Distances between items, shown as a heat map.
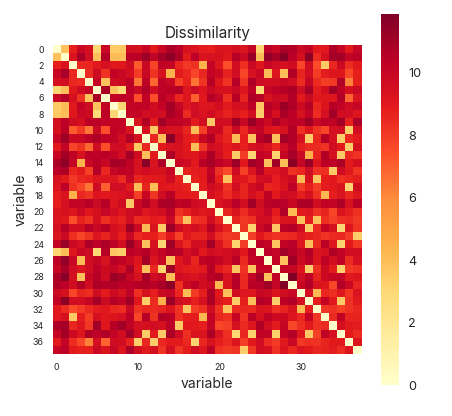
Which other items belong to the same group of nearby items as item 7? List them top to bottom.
0, 1, 5, 8, 25
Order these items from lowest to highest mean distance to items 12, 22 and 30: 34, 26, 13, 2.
13, 2, 34, 26
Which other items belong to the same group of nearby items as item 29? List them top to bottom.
20
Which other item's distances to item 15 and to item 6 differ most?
34
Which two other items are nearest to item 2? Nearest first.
33, 18
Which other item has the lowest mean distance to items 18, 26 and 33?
2
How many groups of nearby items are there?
11
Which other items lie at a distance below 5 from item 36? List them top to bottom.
10, 12, 17
